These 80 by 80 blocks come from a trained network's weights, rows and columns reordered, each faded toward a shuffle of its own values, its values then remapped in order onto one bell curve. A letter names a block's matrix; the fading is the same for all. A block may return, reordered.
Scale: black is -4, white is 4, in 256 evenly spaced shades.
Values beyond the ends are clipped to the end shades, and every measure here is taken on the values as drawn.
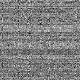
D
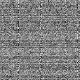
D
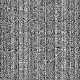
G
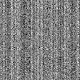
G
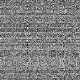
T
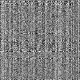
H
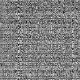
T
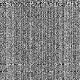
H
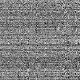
D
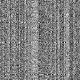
G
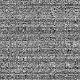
D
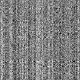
G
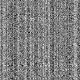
G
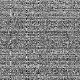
T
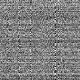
D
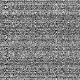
D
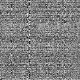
T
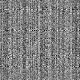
H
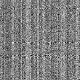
G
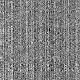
G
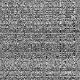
D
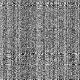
H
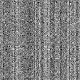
G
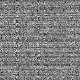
D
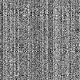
G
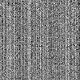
G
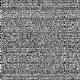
T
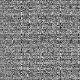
T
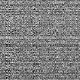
D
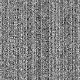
G
